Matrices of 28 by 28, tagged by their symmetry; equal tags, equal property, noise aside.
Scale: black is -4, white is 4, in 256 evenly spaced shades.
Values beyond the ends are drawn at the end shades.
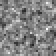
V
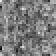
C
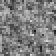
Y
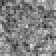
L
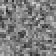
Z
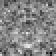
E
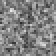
V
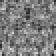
E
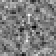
V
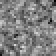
V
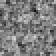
V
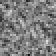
V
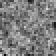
Z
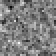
Y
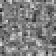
Y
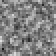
Z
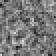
Z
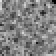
Z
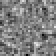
Y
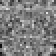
E
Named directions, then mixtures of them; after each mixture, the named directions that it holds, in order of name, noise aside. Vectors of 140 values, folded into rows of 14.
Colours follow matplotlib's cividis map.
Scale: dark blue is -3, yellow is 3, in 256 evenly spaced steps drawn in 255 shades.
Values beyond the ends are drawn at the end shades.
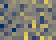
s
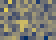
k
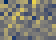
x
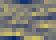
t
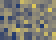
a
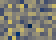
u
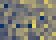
a, s.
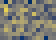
k, t, x.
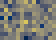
a, k.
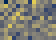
x.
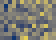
a, k, s.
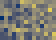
a.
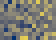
a, k, s.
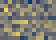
k, t.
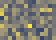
s, u.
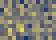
k, u.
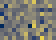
s, u.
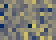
s, u.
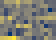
a, t.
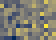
a, s, t.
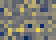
a, k, u.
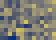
a, t.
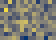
k.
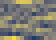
t.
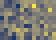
a.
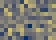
a, k, u.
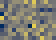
s, u, x.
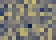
s, u.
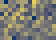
x.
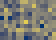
a, k.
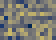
s, t, u.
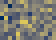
a, k, u.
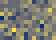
a, s, x.
